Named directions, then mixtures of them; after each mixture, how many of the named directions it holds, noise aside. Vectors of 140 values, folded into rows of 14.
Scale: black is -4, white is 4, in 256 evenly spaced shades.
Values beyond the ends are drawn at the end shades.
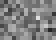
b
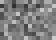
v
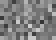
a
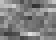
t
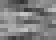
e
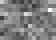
four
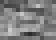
two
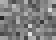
two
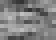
one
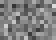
two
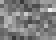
four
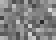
two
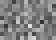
one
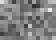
three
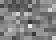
four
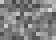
four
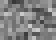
three
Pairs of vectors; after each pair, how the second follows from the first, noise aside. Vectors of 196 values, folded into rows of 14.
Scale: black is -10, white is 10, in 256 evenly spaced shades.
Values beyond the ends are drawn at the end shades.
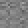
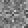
wrapped around, negated, scaled up.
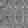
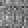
negated, scaled up.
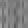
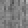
reversed.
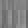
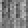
reversed, negated, scaled up.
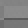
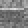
reversed, negated, scaled up.
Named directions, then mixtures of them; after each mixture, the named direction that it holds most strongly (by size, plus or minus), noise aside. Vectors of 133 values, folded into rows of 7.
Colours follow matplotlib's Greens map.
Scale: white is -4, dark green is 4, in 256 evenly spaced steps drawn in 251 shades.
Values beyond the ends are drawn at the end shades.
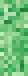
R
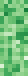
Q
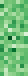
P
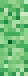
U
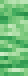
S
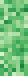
R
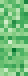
U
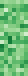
P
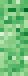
R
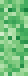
R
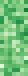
Q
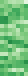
S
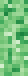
Q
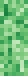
Q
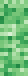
Q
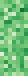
R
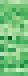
S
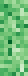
U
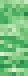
S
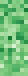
Q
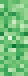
P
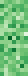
P
